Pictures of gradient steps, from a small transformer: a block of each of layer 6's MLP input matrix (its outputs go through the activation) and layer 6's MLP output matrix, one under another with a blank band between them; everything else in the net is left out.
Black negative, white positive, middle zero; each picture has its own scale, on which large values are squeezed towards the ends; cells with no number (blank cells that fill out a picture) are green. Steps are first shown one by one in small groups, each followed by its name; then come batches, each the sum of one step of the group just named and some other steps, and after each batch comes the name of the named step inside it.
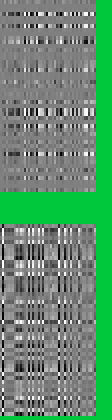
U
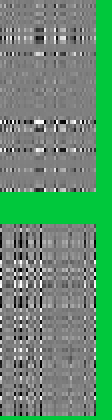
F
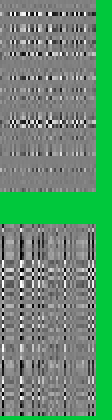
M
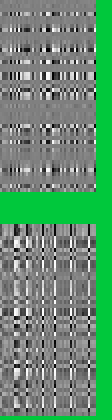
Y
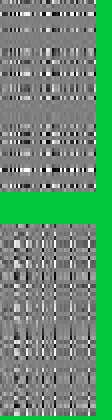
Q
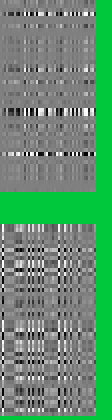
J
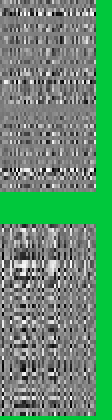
Q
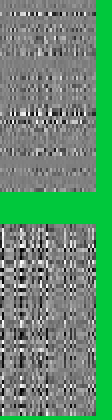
F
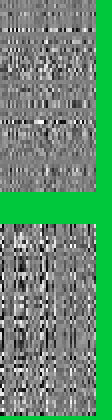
Y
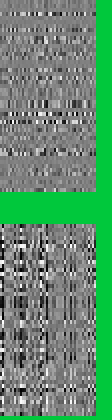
F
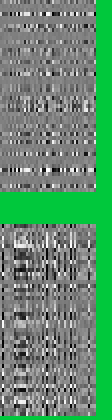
Q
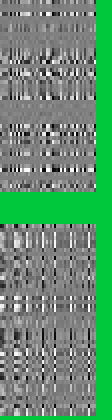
Q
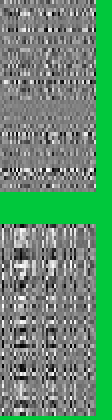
Q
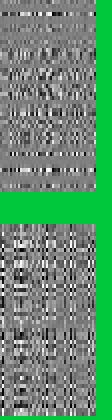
Q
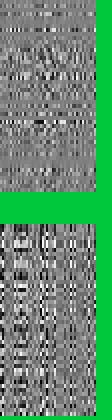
Y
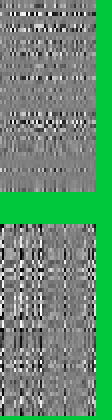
M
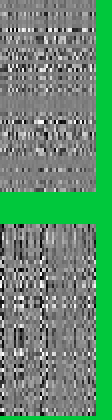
F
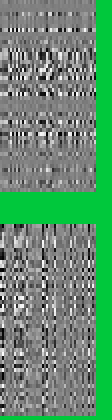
Y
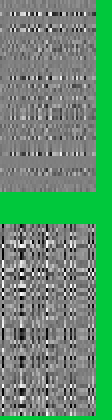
M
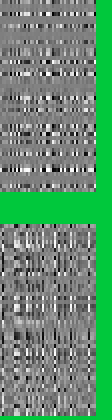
Q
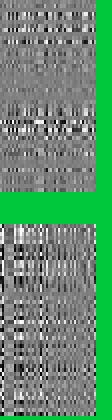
U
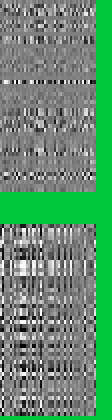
U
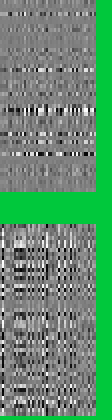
J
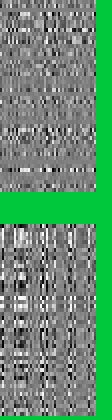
Q
